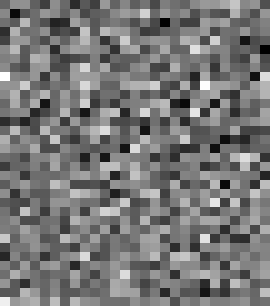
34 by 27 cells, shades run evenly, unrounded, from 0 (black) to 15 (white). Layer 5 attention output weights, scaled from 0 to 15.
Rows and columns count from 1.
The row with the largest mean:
10
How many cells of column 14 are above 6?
25
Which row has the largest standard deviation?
13
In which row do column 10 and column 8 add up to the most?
22
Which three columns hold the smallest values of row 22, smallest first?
12, 2, 17
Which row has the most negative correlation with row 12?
30
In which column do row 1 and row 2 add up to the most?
24
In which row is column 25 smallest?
5
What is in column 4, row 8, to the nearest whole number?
9
